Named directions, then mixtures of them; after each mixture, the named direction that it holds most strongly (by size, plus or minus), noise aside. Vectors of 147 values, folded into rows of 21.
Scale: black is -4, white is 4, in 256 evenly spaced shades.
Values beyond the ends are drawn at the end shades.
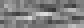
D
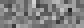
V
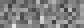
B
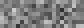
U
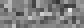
V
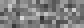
B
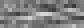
D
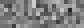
V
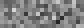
V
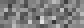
B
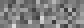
B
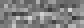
D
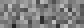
B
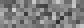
V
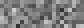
U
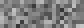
U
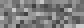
U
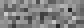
B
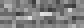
D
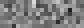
V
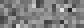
U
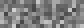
U
